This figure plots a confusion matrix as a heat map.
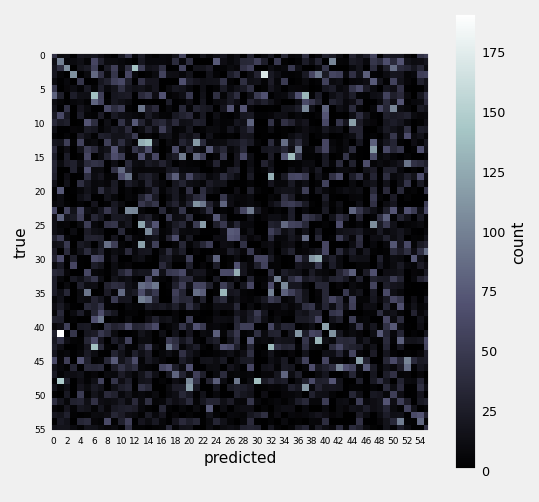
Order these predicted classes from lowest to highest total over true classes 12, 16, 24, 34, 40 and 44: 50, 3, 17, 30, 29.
30, 3, 17, 50, 29
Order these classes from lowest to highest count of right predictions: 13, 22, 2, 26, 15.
15, 26, 22, 2, 13
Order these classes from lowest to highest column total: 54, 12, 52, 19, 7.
12, 52, 54, 7, 19
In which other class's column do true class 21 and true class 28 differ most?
13
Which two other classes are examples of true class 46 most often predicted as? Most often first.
42, 52
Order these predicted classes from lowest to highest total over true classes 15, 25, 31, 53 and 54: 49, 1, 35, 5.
1, 49, 5, 35
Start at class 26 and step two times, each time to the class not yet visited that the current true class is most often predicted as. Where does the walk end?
47
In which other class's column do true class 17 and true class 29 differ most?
10
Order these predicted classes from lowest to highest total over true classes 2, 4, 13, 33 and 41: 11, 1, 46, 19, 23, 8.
46, 23, 11, 8, 19, 1
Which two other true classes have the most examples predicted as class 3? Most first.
31, 41
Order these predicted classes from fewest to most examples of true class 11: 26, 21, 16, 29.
21, 26, 29, 16
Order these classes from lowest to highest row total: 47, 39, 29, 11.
11, 47, 39, 29
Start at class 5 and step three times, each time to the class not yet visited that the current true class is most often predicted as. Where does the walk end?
23
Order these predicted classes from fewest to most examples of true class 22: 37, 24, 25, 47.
24, 37, 47, 25
